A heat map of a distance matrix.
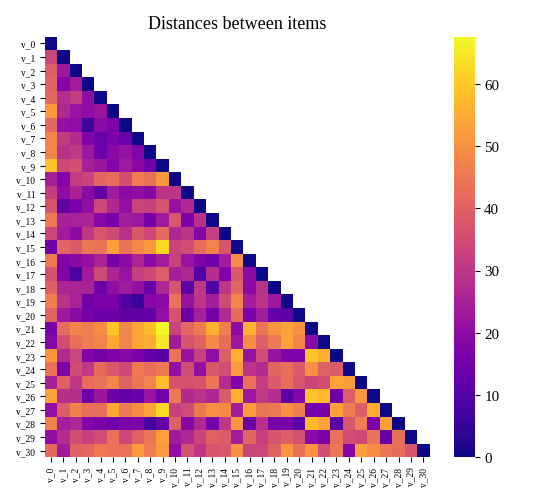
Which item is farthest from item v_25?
v_9
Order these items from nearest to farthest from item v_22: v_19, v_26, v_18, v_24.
v_24, v_18, v_19, v_26
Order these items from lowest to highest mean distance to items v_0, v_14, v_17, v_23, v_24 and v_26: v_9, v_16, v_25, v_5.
v_16, v_5, v_9, v_25
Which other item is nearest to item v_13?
v_18
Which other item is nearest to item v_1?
v_12
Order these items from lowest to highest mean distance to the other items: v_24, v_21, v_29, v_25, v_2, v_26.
v_2, v_26, v_29, v_24, v_25, v_21
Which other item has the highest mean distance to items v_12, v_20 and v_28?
v_21
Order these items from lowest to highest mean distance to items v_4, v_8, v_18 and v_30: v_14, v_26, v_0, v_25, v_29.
v_26, v_14, v_29, v_0, v_25
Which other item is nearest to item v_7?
v_19
